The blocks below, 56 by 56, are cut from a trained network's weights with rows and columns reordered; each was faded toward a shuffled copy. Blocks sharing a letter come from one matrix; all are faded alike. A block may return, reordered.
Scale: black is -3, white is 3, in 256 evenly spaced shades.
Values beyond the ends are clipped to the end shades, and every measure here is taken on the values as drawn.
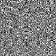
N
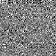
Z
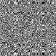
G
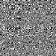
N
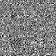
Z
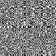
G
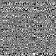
N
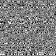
G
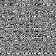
G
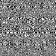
G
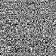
Z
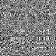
G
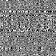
G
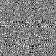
G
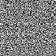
Z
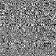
Z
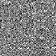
N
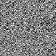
Z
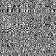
G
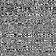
G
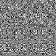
G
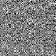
N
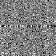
G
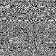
G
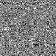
Z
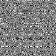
G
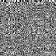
G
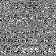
G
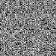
N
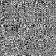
Z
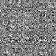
G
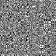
N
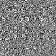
Z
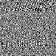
Z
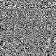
Z
